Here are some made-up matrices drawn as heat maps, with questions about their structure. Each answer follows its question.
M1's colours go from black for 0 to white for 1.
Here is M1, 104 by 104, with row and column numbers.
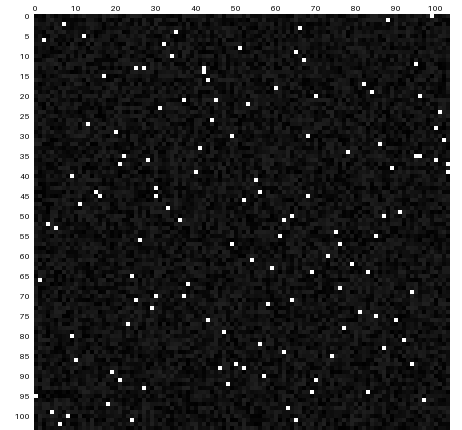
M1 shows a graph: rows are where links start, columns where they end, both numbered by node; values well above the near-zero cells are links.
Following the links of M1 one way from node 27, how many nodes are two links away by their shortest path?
2
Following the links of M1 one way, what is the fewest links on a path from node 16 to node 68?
3
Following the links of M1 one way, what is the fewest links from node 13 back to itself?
2
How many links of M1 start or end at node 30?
5
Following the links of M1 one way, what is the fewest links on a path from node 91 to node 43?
4
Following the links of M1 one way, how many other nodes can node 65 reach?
2
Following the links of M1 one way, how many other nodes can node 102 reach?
11
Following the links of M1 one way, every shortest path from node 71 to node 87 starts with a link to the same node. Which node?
node 64
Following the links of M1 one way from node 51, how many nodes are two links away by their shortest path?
3
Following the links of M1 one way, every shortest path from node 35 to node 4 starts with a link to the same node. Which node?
node 95
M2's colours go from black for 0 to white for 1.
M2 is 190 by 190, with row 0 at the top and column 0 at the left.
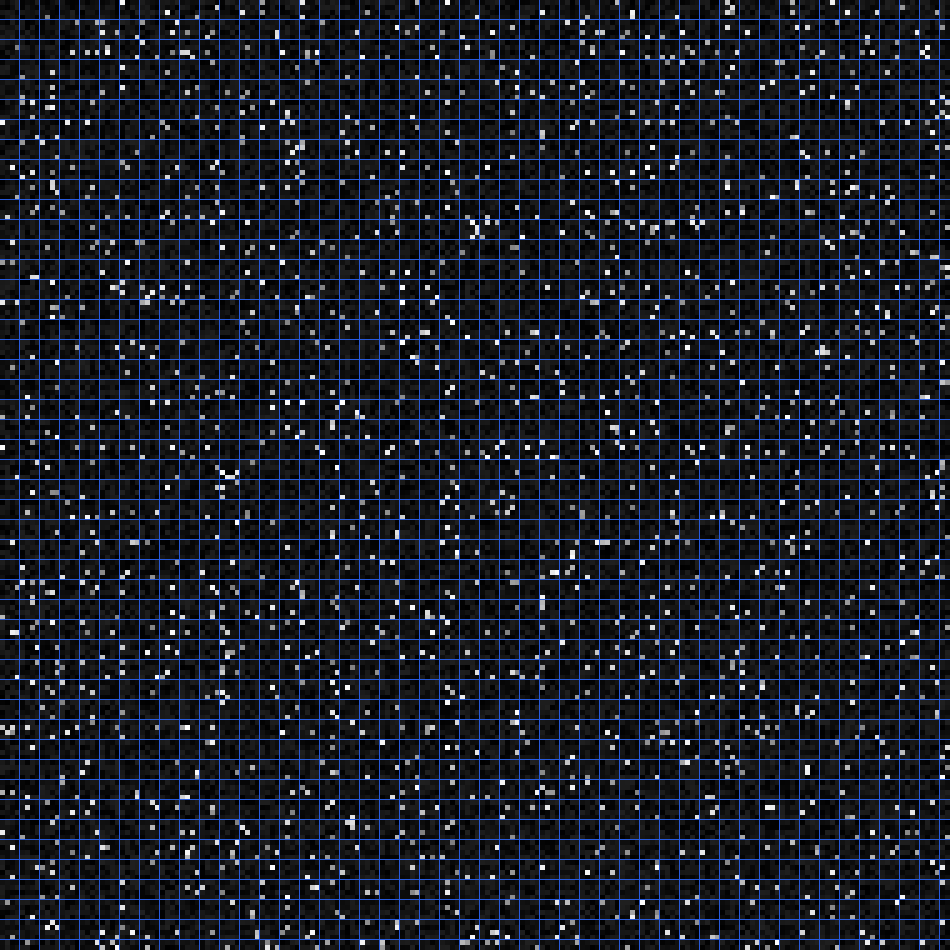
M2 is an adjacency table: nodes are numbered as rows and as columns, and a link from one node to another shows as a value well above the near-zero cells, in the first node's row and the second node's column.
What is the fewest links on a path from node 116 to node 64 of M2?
2
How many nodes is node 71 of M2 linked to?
8
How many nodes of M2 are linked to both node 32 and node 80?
1
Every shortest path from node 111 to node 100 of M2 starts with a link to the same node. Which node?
node 108
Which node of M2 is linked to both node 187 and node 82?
node 23
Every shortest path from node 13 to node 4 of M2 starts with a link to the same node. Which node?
node 59
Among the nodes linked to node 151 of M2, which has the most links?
node 188
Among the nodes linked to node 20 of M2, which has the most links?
node 89
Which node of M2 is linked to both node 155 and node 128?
node 131
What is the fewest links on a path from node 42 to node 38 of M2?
4
